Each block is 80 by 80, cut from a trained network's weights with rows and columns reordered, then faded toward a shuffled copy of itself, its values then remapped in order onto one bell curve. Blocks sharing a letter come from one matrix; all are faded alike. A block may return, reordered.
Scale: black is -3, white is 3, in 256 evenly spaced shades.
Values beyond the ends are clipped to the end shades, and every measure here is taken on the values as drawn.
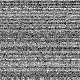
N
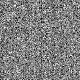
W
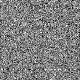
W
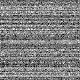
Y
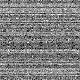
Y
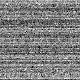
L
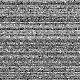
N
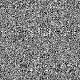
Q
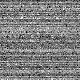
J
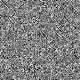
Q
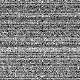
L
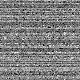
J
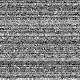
Y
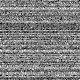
Y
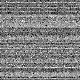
N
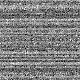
L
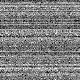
N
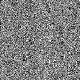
Q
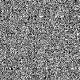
W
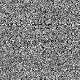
Q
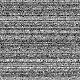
N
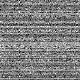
L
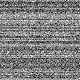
L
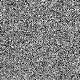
W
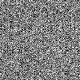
W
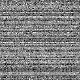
N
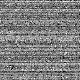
J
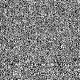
W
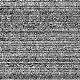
J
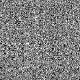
W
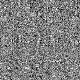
W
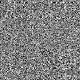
Q
